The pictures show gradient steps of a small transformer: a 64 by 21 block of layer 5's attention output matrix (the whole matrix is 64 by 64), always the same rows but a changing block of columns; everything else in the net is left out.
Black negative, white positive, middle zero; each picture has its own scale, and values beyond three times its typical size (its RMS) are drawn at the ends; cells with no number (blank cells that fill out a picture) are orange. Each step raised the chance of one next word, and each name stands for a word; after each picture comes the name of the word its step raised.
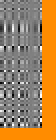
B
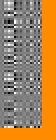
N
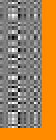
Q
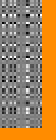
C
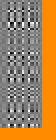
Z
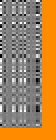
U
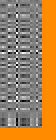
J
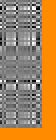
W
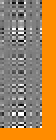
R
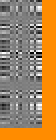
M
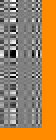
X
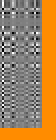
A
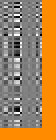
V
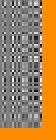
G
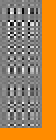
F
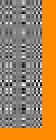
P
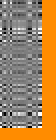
R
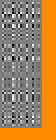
G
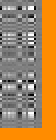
W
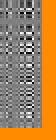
A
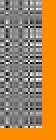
N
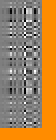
F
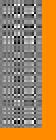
C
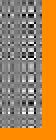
C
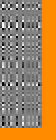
P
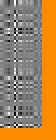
R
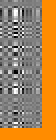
F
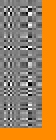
P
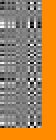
N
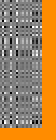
X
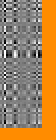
X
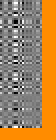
N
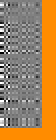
J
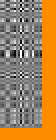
X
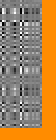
F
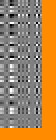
C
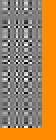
N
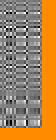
J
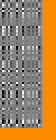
B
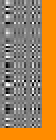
P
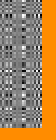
B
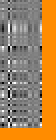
B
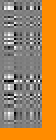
W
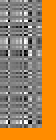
X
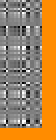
B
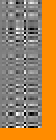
R
